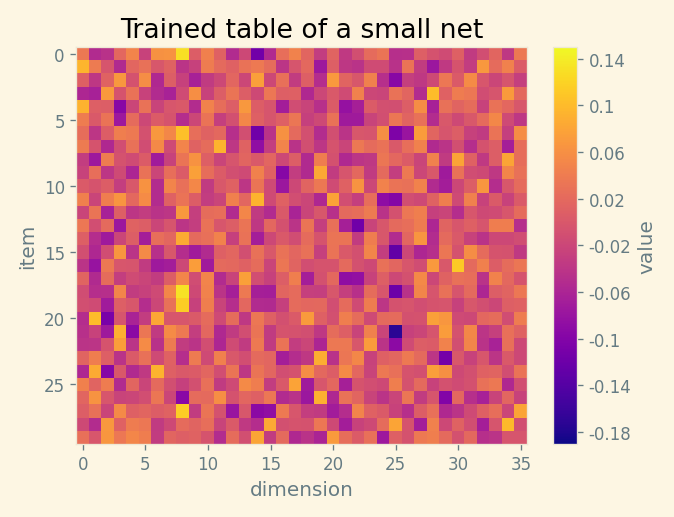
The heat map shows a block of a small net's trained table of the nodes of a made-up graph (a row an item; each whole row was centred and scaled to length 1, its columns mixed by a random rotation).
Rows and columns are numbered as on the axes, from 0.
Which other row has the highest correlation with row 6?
0
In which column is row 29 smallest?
24
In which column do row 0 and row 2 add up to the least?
25
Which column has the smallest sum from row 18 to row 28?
2
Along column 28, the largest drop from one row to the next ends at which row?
4
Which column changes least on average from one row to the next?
10
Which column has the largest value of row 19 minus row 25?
8
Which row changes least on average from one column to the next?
19
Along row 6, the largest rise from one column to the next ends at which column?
27
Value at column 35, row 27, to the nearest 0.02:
0.08
